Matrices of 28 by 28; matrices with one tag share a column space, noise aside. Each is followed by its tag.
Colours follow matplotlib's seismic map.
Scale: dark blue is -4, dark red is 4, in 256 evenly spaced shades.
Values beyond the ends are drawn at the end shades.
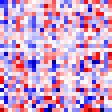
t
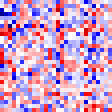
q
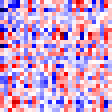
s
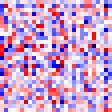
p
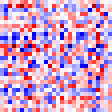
p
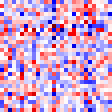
q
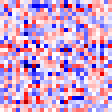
p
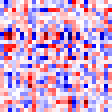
s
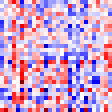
t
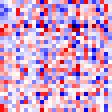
q
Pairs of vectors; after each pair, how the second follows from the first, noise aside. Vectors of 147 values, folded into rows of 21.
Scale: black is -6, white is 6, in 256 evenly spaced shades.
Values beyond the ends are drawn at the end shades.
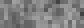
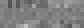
reversed, negated, partly zeroed.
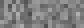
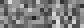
reversed, negated, scaled up.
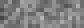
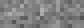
reversed, partly zeroed.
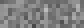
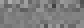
wrapped around, partly zeroed.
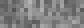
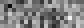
reversed, negated, scaled up.
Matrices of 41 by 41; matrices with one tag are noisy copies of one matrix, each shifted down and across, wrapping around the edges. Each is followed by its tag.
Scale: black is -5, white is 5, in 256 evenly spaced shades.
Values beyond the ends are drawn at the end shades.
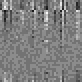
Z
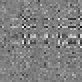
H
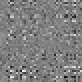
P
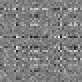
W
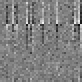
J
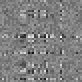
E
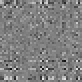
H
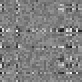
E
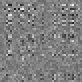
P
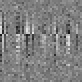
Z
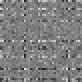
W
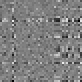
E
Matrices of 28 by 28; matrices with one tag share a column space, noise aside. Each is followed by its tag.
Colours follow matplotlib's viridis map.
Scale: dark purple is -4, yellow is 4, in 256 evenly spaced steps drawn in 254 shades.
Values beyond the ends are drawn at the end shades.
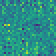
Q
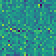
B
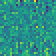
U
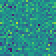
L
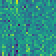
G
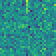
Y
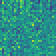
Y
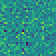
L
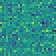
L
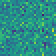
L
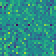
Q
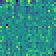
U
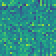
Q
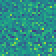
L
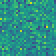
Y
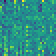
U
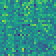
G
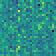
Y
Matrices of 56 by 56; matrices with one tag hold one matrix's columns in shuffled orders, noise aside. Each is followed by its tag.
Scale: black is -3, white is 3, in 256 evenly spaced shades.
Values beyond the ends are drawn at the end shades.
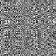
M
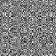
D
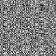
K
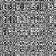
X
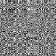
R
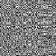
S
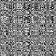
X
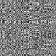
M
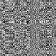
M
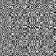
S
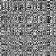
X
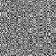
D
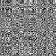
R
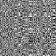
D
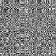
R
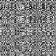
X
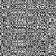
S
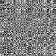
R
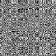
R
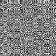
R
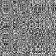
K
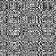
X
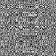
S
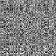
K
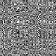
M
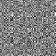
D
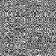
D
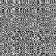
R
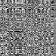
R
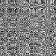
R
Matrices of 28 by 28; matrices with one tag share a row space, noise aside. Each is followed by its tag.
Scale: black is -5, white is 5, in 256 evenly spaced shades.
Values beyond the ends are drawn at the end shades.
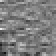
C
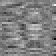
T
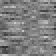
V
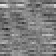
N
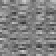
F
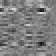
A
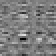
F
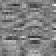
T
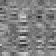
F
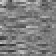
C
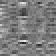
F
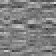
N
